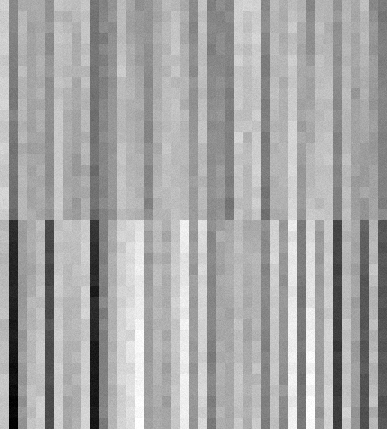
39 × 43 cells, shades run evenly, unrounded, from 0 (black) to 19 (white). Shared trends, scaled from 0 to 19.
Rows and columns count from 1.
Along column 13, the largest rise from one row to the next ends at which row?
21
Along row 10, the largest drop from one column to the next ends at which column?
2
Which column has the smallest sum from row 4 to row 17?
11
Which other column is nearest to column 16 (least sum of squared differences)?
35
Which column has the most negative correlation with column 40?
39
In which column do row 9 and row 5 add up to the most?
1
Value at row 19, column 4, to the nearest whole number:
12
